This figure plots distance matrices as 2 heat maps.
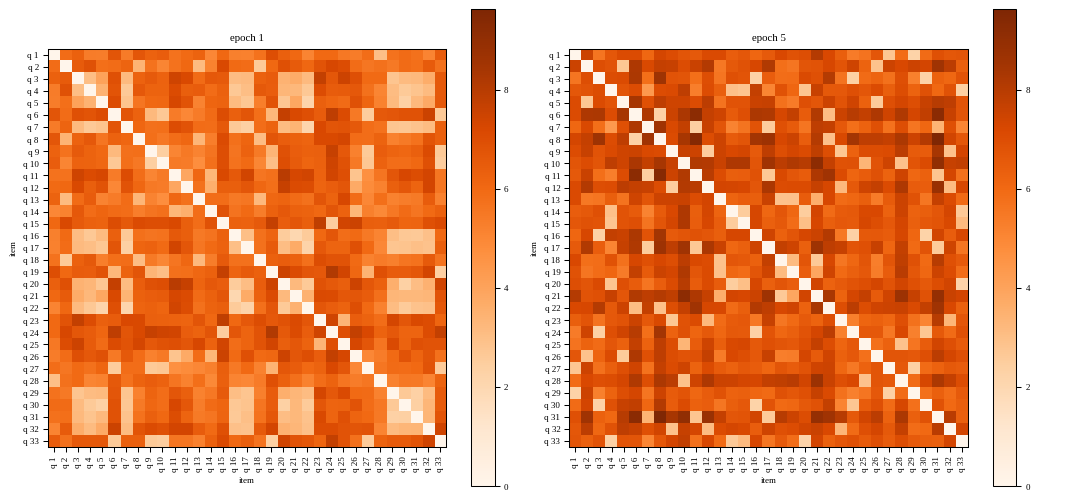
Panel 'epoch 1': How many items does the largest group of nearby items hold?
13
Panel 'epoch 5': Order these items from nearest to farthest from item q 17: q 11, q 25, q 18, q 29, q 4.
q 11, q 4, q 29, q 25, q 18
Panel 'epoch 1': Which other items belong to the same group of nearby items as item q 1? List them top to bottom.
q 28
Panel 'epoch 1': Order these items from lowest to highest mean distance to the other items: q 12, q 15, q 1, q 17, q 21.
q 17, q 21, q 1, q 12, q 15
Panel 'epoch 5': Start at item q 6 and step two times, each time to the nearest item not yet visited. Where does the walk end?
q 22
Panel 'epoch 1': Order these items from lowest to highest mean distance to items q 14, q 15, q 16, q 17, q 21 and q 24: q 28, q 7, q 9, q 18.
q 7, q 28, q 18, q 9
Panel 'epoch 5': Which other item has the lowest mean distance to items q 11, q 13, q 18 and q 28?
q 19
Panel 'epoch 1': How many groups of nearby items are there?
7
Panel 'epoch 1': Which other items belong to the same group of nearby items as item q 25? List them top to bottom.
q 23
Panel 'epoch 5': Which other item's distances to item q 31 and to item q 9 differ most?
q 12
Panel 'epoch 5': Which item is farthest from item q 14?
q 10
